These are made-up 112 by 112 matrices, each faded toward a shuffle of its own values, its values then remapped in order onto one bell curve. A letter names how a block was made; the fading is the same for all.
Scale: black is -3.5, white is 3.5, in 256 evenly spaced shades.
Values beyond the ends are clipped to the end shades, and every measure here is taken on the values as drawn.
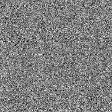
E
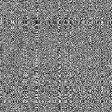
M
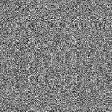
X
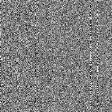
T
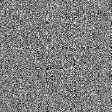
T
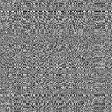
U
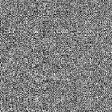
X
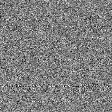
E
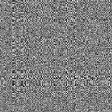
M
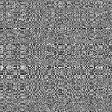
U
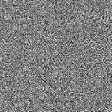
X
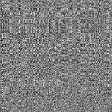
M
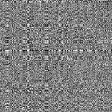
M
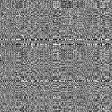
U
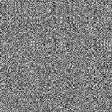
X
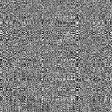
M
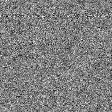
E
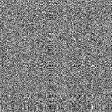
X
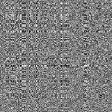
M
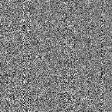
T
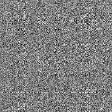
T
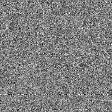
E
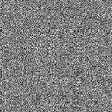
X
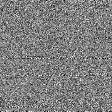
E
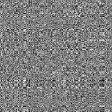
M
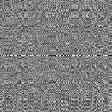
U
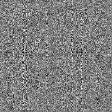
T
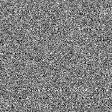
E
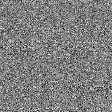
E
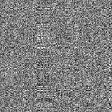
X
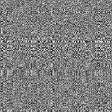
M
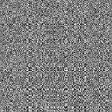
M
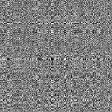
M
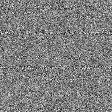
E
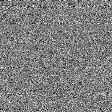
E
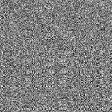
X
